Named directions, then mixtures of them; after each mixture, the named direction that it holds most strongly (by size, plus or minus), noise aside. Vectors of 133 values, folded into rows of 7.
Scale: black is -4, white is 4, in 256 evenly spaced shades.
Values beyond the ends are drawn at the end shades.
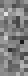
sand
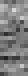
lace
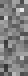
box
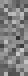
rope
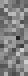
rope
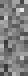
box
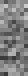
lace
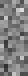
box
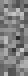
rope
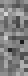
sand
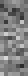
lace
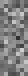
rope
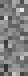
box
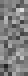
box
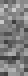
lace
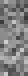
rope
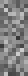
rope
